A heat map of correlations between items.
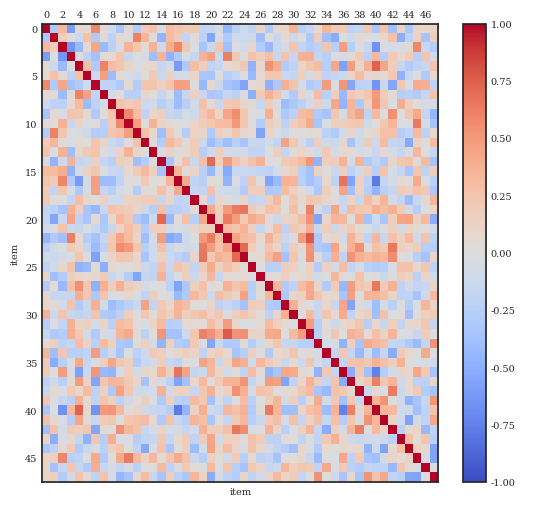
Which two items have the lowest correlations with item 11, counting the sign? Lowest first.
26, 14
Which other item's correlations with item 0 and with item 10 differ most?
9
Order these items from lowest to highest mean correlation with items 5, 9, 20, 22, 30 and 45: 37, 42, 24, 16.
16, 37, 24, 42
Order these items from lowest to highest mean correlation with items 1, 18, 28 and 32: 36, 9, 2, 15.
36, 2, 15, 9
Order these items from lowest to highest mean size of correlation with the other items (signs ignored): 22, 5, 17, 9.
5, 17, 9, 22
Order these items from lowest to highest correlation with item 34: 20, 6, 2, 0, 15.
15, 20, 2, 0, 6
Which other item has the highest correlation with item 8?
40
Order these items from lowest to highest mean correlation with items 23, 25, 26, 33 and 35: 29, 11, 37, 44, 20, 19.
11, 29, 44, 37, 20, 19
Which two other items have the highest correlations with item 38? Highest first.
42, 23
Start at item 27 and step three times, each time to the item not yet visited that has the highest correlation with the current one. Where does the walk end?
7
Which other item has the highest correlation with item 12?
29
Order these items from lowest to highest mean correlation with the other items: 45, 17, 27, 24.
17, 45, 27, 24
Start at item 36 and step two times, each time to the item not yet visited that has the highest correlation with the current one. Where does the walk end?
2
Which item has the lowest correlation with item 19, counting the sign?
6
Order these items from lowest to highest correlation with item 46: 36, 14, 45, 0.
45, 0, 36, 14
